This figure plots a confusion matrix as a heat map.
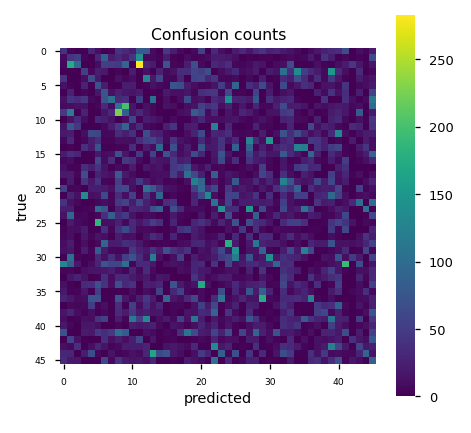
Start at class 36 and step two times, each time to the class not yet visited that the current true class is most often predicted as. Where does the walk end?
25
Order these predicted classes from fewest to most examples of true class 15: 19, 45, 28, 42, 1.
42, 28, 1, 19, 45
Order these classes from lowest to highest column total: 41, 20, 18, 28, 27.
18, 41, 28, 27, 20
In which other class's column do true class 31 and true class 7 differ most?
41
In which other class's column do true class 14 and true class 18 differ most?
34
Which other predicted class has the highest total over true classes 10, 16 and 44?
13
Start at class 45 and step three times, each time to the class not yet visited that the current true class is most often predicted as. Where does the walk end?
39
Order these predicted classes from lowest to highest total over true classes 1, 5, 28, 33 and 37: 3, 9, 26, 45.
26, 3, 9, 45
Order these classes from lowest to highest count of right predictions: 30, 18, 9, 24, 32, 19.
32, 24, 9, 18, 19, 30
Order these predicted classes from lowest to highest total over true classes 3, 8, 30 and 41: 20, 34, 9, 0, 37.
37, 0, 20, 34, 9
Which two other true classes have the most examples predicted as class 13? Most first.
44, 30
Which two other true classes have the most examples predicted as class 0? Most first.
31, 41
